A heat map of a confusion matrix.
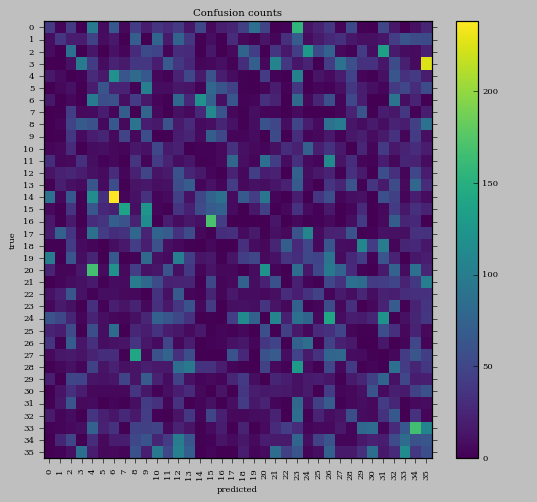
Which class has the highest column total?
23
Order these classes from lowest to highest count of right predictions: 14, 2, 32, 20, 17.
17, 14, 32, 2, 20
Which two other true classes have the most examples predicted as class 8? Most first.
27, 21
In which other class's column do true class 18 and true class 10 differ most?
29
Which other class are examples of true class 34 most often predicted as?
12
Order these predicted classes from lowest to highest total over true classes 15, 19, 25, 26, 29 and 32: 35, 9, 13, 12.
35, 13, 12, 9
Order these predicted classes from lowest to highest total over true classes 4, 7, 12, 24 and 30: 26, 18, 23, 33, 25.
25, 33, 18, 26, 23
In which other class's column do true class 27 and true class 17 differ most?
24
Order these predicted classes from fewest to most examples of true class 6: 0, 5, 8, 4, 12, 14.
0, 8, 5, 12, 4, 14
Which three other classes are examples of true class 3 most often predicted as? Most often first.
35, 21, 27
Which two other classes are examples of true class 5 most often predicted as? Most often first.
9, 15
